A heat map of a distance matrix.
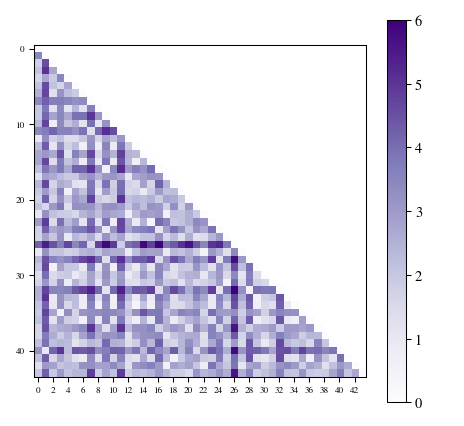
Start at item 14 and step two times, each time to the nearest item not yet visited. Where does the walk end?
4
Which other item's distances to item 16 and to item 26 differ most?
9
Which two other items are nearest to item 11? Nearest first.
7, 26
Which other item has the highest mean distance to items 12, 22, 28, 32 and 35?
26
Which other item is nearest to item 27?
22
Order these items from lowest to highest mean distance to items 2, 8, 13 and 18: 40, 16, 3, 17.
17, 3, 16, 40
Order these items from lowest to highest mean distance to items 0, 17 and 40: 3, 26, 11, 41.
41, 3, 11, 26
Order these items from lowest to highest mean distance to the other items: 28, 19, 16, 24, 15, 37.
19, 15, 37, 24, 16, 28
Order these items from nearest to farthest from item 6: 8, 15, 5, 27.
15, 8, 5, 27
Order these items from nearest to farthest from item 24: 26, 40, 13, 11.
13, 40, 11, 26
